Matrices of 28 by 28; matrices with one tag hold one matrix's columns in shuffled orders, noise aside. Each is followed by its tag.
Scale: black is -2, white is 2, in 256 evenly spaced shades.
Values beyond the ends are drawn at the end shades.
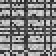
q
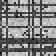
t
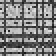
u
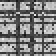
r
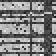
r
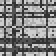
t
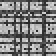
r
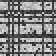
r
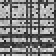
u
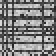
q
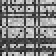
t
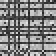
q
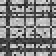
t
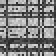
t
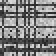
t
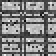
r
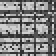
r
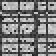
r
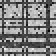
u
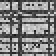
r
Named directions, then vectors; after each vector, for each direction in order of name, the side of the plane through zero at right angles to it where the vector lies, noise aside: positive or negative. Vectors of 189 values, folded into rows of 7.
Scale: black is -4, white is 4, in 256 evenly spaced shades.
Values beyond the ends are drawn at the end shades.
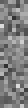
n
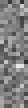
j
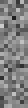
negative, positive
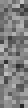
negative, negative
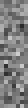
positive, positive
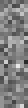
positive, positive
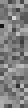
positive, negative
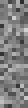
positive, negative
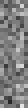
positive, positive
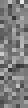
negative, positive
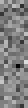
negative, negative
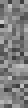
positive, negative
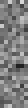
negative, positive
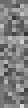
positive, positive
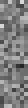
negative, positive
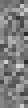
positive, positive
